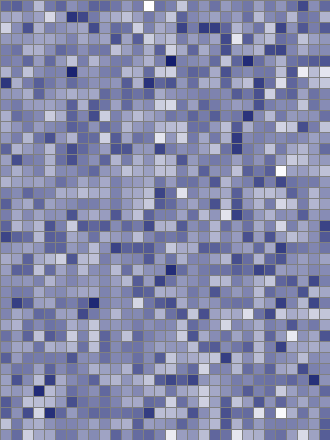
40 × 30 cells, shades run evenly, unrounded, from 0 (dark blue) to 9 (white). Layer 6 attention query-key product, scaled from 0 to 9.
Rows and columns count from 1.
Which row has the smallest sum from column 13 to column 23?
25
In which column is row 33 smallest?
21
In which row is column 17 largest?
18
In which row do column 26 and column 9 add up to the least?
28
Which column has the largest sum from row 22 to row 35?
4
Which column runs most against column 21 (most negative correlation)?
22
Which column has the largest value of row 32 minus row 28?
9
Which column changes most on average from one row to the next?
26
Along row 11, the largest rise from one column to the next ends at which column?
10
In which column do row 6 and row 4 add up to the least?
23
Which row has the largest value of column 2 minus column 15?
14
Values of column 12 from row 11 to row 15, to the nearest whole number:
5 6 5 2 4
